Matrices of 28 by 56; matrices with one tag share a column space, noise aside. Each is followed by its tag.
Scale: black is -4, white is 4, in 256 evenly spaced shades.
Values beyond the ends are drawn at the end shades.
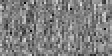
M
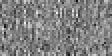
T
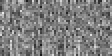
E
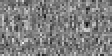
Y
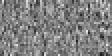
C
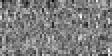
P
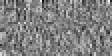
C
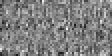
T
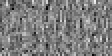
M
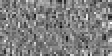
P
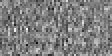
Y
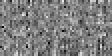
E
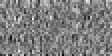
P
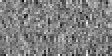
P
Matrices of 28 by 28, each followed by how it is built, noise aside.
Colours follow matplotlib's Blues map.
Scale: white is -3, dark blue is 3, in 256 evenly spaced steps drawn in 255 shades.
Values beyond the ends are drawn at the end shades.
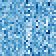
uneven columns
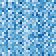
repeating rows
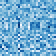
low rank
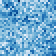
smooth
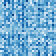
blocks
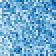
smooth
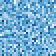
repeating rows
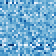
uneven rows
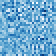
low rank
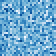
repeating rows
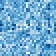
low rank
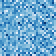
repeating rows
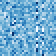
uneven columns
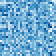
low rank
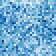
smooth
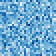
repeating rows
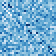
banded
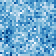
smooth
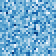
uneven columns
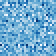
uneven rows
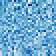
low rank
